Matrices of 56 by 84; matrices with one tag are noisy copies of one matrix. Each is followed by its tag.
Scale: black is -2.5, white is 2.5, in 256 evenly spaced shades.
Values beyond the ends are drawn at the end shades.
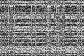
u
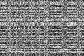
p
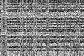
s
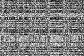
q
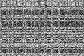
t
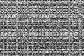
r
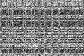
t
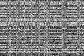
p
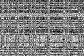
q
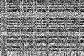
s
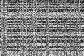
s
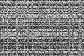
r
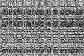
t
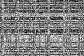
q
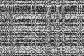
u
